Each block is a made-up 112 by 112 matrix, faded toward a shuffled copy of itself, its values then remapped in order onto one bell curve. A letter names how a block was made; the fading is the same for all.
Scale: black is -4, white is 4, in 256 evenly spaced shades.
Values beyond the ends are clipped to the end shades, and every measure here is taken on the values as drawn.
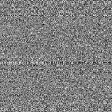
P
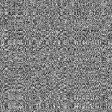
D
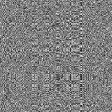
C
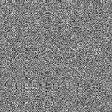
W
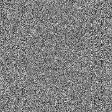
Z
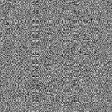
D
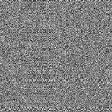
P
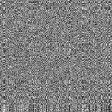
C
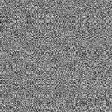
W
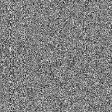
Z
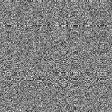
P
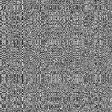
C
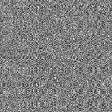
W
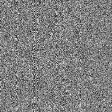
Z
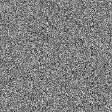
Z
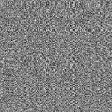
W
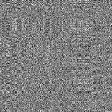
W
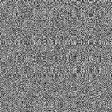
W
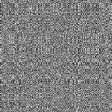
C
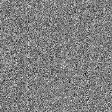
Z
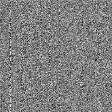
Z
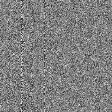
Z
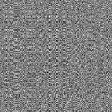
C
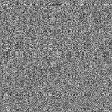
P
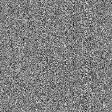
Z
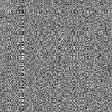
C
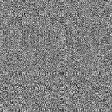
W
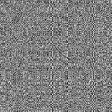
C
